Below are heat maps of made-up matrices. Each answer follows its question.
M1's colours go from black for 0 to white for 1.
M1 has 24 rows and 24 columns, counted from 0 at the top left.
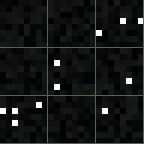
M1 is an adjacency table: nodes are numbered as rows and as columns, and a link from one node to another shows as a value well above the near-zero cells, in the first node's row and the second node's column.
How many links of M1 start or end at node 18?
3
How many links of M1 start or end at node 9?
2
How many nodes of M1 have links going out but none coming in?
6
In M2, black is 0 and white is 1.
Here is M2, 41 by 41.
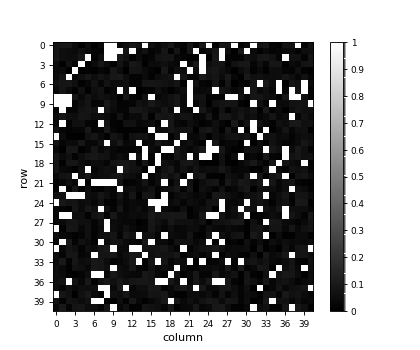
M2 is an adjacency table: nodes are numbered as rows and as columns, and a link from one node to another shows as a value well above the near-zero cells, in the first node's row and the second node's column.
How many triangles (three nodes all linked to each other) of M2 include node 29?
1
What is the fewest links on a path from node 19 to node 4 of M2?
4
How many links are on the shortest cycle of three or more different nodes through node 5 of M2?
5
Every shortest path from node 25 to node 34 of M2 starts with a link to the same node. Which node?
node 7
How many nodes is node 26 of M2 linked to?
6
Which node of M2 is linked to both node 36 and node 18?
node 16
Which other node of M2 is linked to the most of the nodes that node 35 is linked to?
node 39
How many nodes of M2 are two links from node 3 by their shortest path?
7
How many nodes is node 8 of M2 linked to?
9
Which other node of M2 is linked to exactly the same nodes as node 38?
node 28
